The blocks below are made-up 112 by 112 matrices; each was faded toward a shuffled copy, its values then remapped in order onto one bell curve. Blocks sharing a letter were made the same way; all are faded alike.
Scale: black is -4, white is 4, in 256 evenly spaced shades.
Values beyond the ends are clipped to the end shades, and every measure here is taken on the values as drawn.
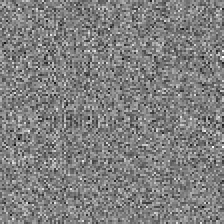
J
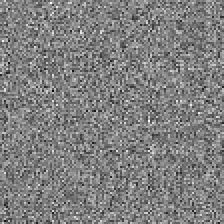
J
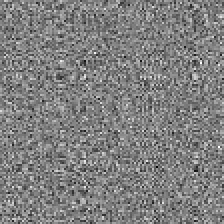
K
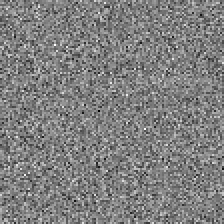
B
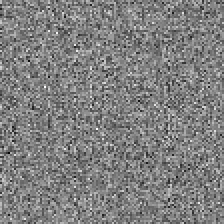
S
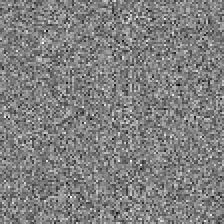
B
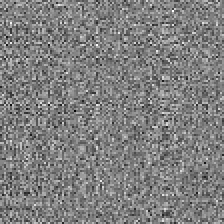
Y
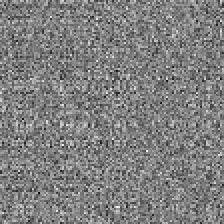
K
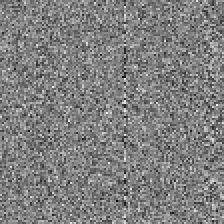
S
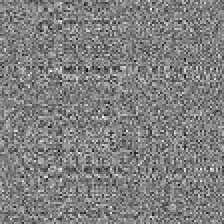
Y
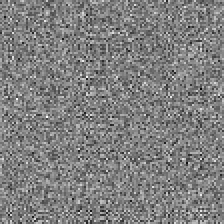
J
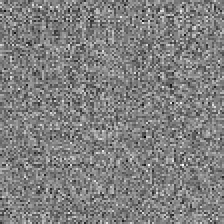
J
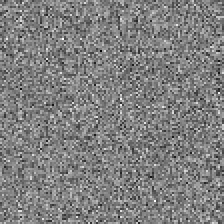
S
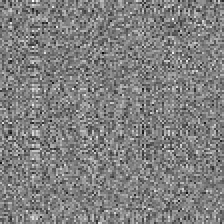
K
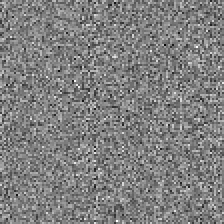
S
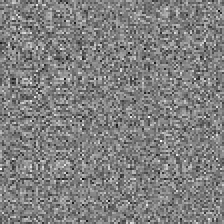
J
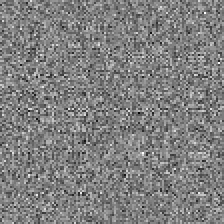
J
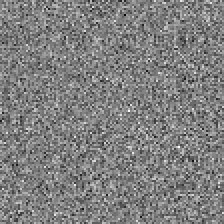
B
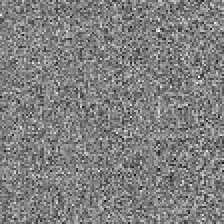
S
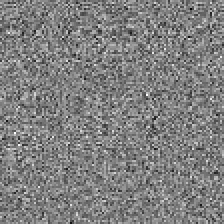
J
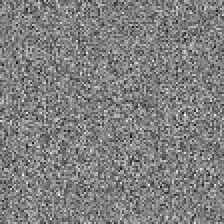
S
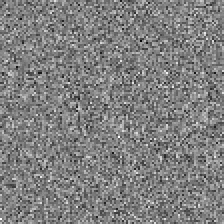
B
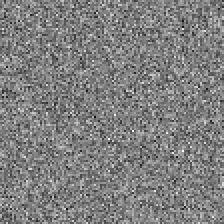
B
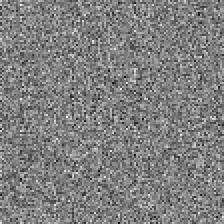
S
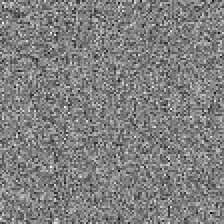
S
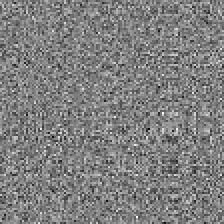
Y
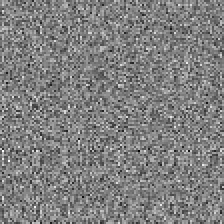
J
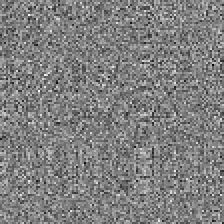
J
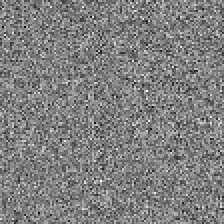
B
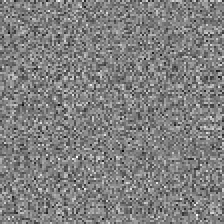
K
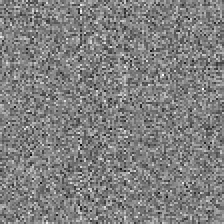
S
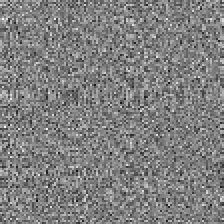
K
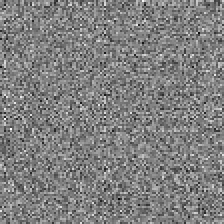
J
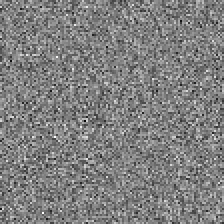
B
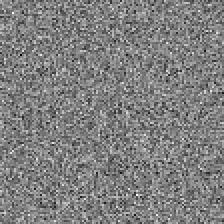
B
